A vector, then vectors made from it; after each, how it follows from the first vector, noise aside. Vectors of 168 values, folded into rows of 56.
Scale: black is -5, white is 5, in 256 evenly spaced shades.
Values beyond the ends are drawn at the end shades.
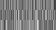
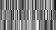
scaled up.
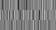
reversed, negated, partly zeroed.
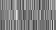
wrapped around.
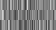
wrapped around.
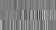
reversed, negated, partly zeroed.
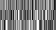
scaled up.
